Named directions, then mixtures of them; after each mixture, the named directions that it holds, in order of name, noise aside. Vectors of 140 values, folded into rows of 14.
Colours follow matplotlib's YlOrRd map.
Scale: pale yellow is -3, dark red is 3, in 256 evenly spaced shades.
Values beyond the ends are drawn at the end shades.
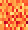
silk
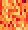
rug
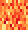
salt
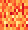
silk.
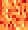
rug.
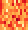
rug, salt.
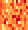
rug, salt.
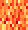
salt.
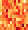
rug.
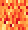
salt.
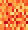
silk.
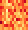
rug, silk.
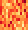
rug.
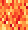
salt.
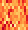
rug, salt.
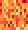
rug, silk.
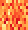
salt.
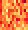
rug.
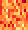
rug.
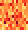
salt, silk.
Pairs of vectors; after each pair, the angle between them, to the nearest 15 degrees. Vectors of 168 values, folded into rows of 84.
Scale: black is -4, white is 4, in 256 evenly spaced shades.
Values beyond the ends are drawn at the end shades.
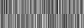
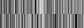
75 degrees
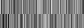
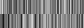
60 degrees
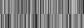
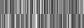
150 degrees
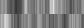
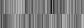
135 degrees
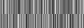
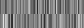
105 degrees
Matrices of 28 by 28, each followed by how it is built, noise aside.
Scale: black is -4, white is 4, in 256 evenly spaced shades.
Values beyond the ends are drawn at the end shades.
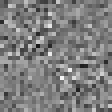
block diagonal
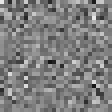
low rank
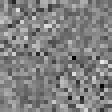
block diagonal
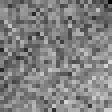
smooth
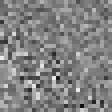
lower triangular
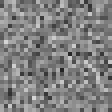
noise
